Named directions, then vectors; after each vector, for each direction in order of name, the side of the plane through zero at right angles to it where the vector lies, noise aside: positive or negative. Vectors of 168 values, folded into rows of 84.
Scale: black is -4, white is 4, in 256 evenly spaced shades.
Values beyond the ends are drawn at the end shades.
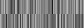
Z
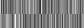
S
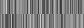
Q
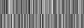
negative, negative, negative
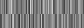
negative, negative, negative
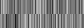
positive, negative, positive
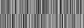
positive, positive, negative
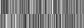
negative, positive, negative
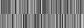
positive, positive, negative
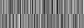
positive, positive, positive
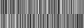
negative, positive, positive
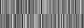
negative, negative, positive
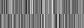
negative, negative, negative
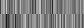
positive, negative, positive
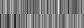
positive, negative, negative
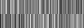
positive, negative, negative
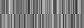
negative, negative, negative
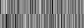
positive, negative, positive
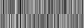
negative, positive, positive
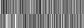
negative, positive, negative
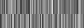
negative, negative, negative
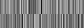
negative, negative, positive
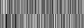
positive, negative, positive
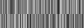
negative, positive, positive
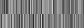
negative, negative, negative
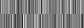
negative, negative, positive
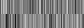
positive, negative, positive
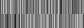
positive, negative, negative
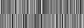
positive, positive, negative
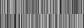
positive, negative, negative
